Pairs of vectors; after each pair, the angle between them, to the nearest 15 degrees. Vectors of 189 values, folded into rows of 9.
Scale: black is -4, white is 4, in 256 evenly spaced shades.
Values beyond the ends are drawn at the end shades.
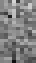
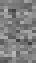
120 degrees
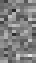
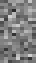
30 degrees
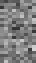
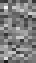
105 degrees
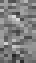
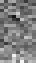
150 degrees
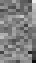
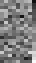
150 degrees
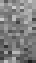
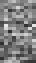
60 degrees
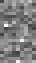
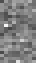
30 degrees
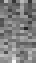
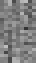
45 degrees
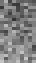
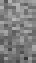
165 degrees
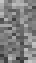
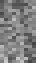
165 degrees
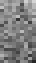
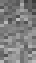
150 degrees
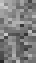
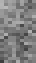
15 degrees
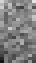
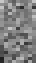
30 degrees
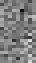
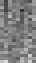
45 degrees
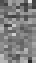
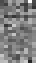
15 degrees
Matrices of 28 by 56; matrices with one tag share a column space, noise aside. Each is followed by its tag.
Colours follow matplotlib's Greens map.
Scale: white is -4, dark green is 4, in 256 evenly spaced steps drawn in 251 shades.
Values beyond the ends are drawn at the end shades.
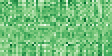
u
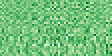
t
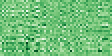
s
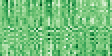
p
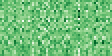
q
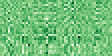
t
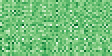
s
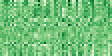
u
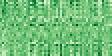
u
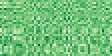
t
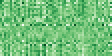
u
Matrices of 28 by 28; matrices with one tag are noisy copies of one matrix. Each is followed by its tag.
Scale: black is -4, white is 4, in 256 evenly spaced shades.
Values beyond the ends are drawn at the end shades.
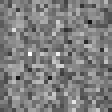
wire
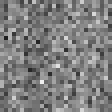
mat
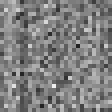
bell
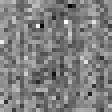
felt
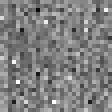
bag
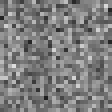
mat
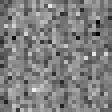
wire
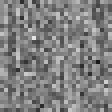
bag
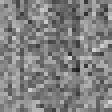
felt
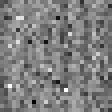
wire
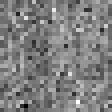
mat
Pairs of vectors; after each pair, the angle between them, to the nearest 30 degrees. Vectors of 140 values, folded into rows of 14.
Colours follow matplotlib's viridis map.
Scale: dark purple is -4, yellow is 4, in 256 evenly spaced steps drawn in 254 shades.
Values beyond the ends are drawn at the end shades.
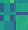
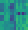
30 degrees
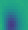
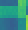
60 degrees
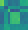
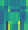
60 degrees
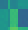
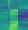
30 degrees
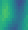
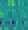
90 degrees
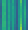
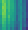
60 degrees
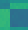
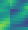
60 degrees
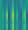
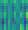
120 degrees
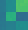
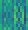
90 degrees
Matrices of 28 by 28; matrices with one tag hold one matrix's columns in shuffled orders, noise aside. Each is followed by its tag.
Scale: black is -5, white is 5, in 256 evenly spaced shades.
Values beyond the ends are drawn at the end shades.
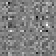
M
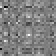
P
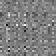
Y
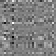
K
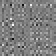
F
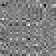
F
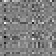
K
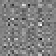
F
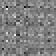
P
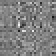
M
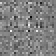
M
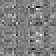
P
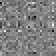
M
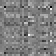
P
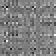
P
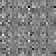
P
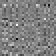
F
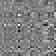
Y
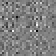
M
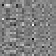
F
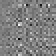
F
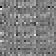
P
